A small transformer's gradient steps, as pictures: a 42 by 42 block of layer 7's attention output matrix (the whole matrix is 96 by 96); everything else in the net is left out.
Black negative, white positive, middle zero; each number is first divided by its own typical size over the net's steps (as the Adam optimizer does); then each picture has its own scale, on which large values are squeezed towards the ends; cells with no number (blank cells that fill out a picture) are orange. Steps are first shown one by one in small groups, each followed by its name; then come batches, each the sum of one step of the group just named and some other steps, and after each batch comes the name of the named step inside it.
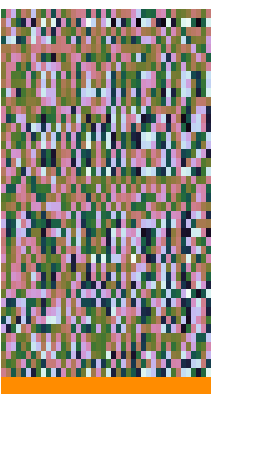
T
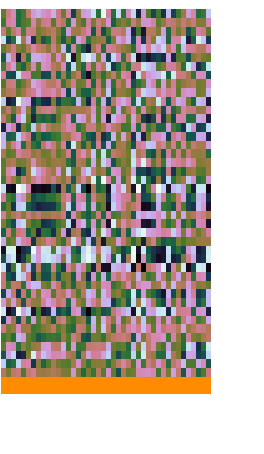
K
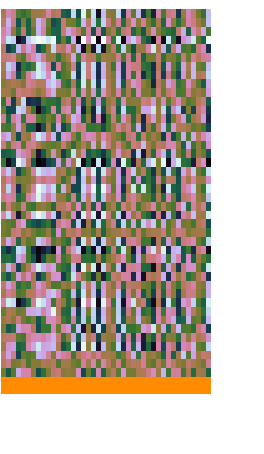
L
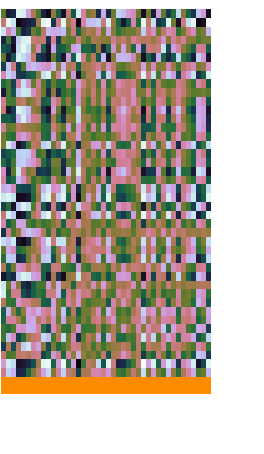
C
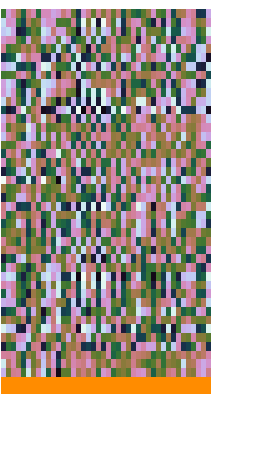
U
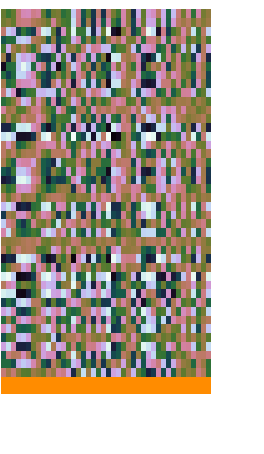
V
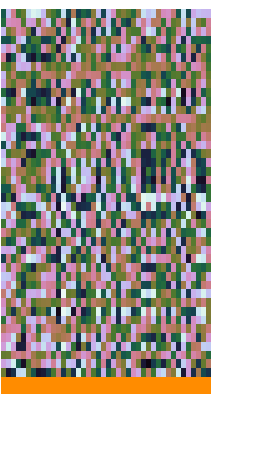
V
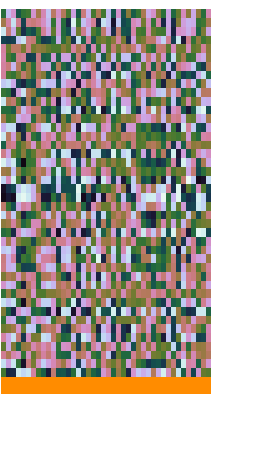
U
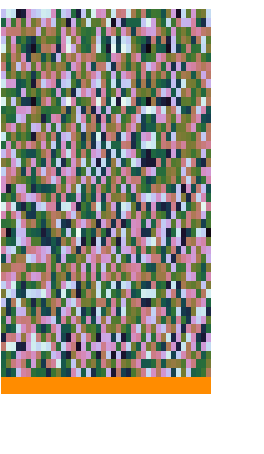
T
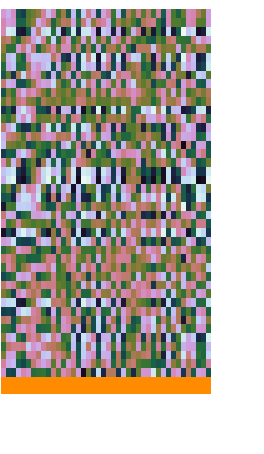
L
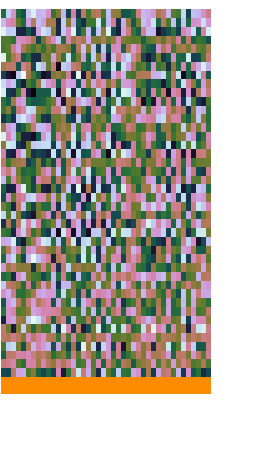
V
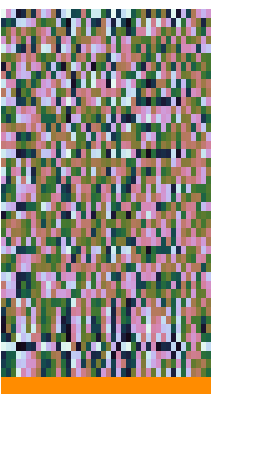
V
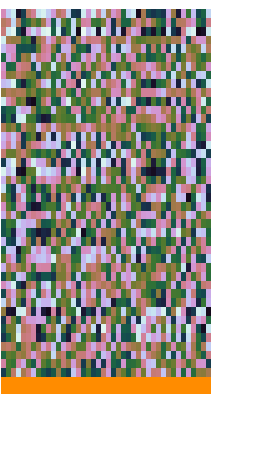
K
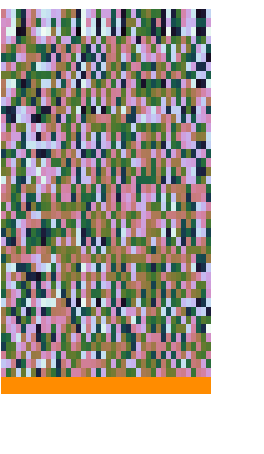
U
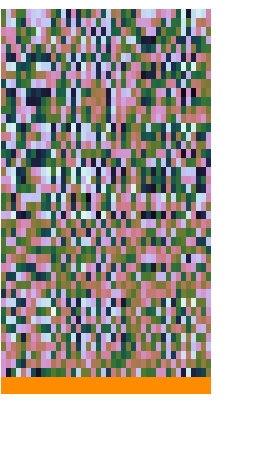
L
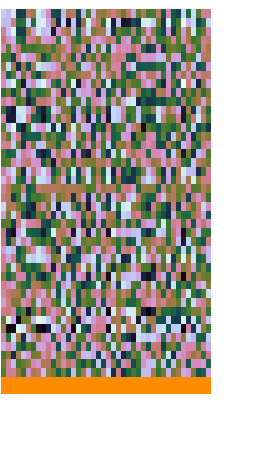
T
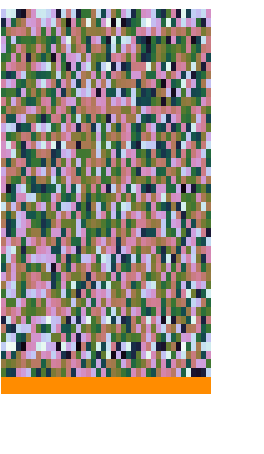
T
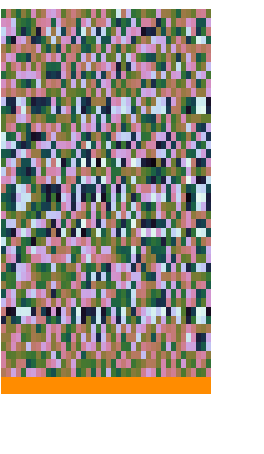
K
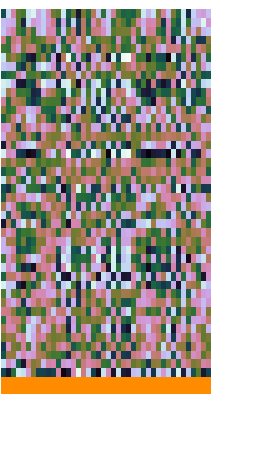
U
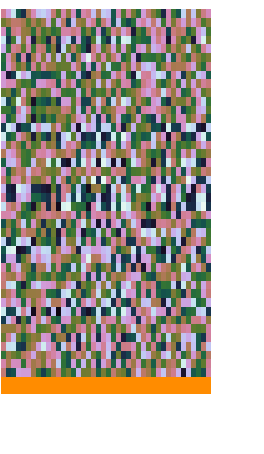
K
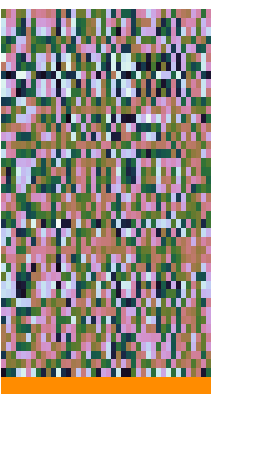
V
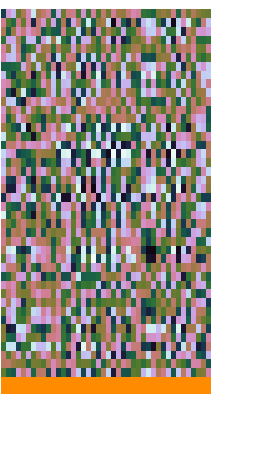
T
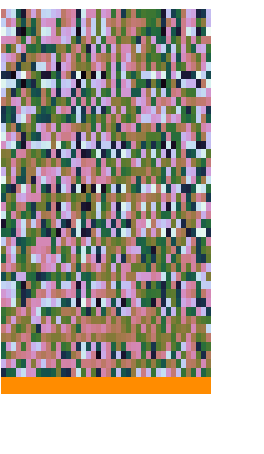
U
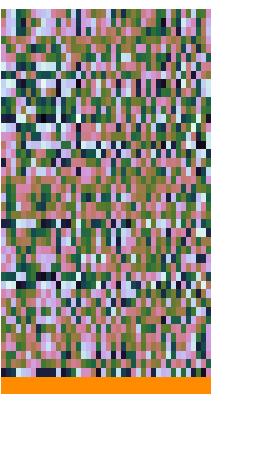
T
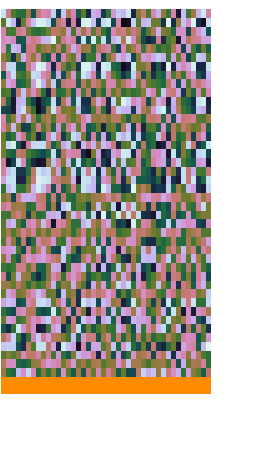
L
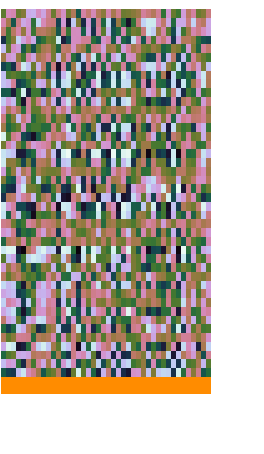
V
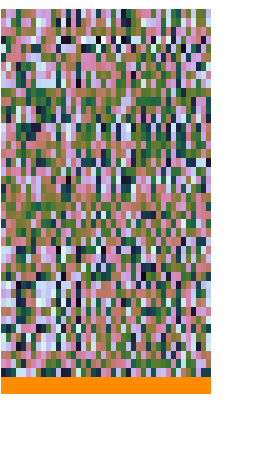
L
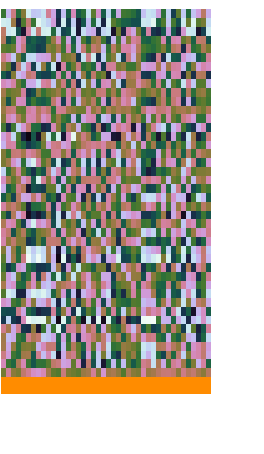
V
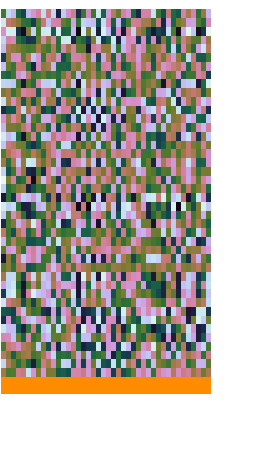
U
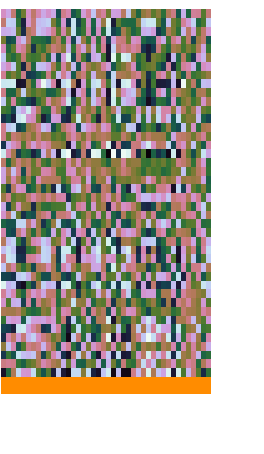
C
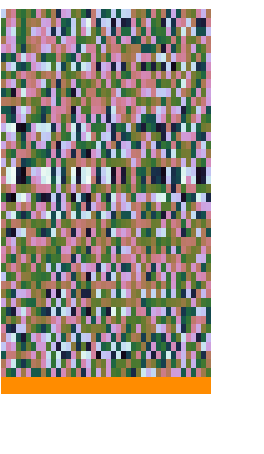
T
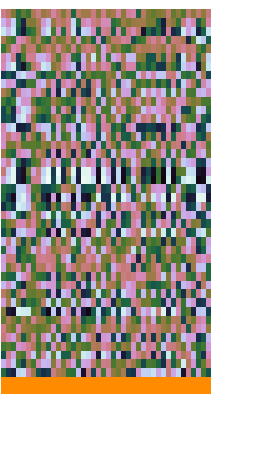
K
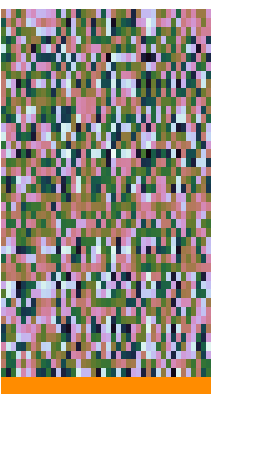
V
